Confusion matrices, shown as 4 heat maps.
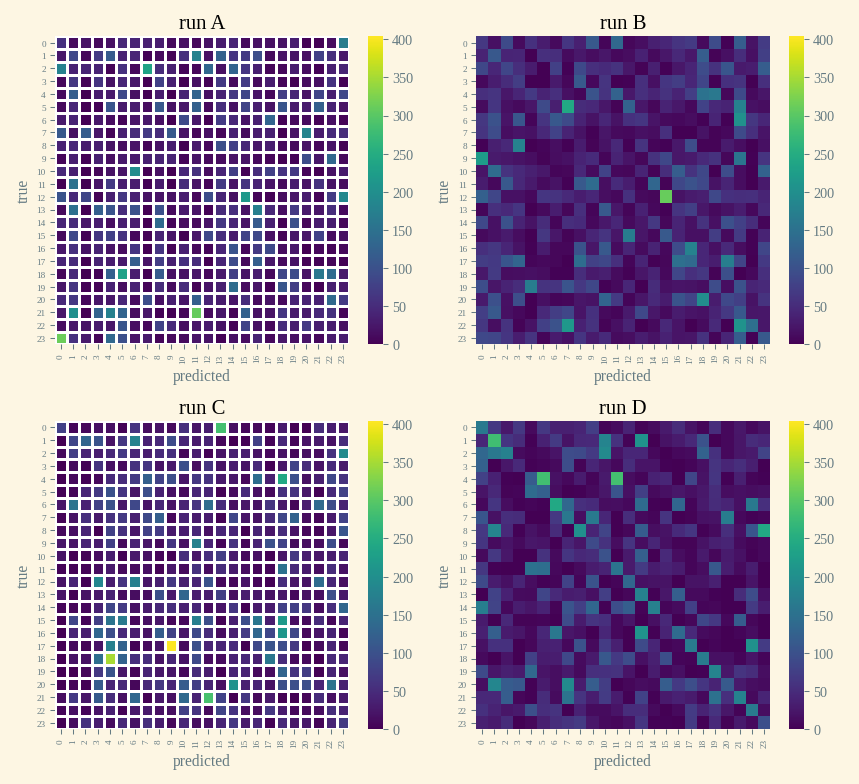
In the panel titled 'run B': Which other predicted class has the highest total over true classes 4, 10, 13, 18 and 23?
1
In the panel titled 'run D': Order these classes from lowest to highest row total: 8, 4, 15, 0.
15, 0, 4, 8
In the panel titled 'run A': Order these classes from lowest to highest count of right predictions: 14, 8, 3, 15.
8, 14, 3, 15
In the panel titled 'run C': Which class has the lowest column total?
0
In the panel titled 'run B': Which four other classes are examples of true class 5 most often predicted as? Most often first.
7, 21, 12, 18
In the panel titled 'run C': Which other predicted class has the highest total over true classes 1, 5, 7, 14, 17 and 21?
9
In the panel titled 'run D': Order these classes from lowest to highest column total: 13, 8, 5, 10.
8, 5, 10, 13
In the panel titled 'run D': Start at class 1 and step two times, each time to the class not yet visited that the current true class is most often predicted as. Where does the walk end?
16
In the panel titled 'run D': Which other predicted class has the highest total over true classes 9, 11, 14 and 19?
0
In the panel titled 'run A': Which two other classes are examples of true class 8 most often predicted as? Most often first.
13, 14
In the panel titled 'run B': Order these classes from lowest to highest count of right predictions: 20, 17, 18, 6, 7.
7, 18, 20, 6, 17
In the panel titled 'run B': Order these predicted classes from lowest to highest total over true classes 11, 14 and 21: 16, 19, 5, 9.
19, 5, 16, 9
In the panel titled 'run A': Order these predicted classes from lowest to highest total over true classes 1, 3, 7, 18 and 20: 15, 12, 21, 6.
12, 6, 15, 21
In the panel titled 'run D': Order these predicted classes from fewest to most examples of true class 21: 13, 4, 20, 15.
4, 15, 20, 13
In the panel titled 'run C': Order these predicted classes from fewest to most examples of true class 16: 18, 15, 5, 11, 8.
5, 15, 11, 8, 18
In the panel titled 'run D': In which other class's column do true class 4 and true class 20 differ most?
11
